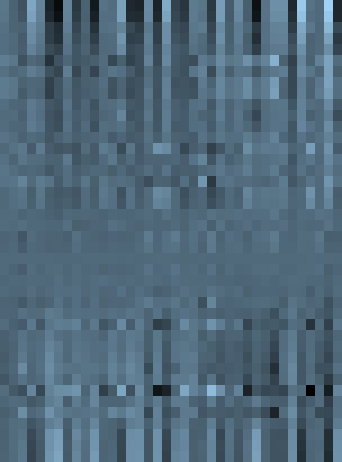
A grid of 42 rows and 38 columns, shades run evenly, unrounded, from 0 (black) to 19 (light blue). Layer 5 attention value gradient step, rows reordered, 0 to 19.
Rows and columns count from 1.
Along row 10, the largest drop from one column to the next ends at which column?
38
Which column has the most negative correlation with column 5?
24
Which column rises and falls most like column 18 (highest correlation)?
15
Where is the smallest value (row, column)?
36, 35
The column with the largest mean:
37
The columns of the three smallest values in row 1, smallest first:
7, 29, 11
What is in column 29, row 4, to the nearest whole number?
4
